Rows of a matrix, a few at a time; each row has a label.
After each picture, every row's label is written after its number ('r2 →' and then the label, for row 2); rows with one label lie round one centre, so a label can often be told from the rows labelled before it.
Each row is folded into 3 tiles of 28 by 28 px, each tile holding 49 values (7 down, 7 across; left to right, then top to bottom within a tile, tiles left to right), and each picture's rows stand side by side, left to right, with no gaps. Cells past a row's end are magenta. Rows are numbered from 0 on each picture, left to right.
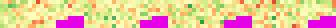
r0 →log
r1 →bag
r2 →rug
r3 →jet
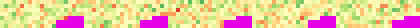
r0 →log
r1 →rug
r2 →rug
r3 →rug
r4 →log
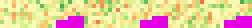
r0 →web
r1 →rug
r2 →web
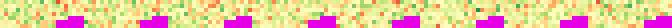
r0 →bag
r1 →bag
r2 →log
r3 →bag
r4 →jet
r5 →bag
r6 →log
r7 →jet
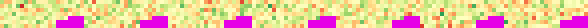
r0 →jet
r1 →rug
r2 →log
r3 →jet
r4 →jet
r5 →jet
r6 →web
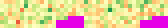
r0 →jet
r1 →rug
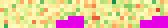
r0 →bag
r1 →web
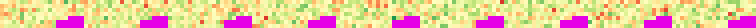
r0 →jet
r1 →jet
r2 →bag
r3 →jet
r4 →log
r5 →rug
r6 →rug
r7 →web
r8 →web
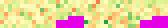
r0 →bag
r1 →web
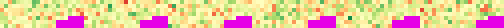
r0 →rug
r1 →log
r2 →rug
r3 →bag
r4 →rug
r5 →bag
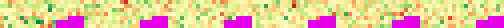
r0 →jet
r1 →log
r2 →bag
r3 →log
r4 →web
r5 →web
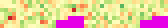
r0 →web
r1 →jet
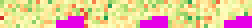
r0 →jet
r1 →jet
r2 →log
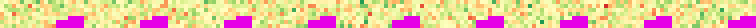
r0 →rug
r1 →jet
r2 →rug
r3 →bag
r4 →bag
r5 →jet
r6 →rug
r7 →web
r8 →jet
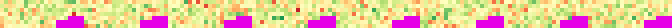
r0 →jet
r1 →web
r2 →bag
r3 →bag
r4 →rug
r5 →rug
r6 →jet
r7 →jet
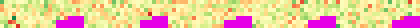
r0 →rug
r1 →web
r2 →rug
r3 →log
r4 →log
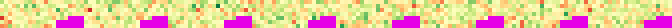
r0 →jet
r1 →rug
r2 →rug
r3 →bag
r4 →bag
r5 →jet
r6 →jet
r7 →bag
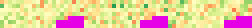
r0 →log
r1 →web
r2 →log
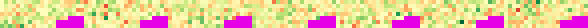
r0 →rug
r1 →log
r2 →log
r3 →bag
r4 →bag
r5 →jet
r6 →rug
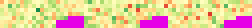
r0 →jet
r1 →bag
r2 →web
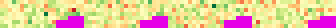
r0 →bag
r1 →log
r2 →rug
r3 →bag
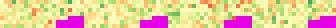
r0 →jet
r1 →jet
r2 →log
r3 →log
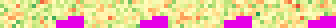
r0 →web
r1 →web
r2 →web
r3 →log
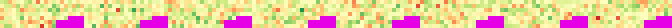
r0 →jet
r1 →jet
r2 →bag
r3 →jet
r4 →web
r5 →web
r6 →web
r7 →web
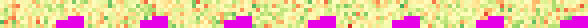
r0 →web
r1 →jet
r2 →bag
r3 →log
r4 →log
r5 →web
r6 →bag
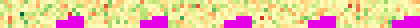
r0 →jet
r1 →jet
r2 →rug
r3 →web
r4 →jet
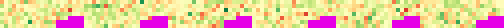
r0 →bag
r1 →log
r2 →jet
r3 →rug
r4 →web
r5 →jet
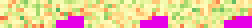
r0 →jet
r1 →rug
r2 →log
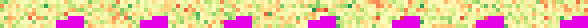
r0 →web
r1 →web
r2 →bag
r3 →web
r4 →log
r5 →log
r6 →log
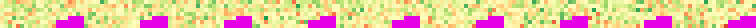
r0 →rug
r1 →log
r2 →web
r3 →rug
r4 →rug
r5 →rug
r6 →jet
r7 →jet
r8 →rug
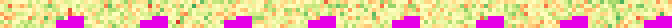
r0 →web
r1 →bag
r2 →rug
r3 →log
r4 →log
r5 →jet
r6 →log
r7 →rug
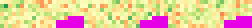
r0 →log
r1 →bag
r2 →rug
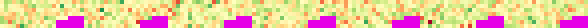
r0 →web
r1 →bag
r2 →jet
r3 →rug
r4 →bag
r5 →jet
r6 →bag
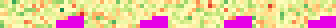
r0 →log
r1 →rug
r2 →log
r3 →bag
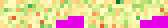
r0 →web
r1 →rug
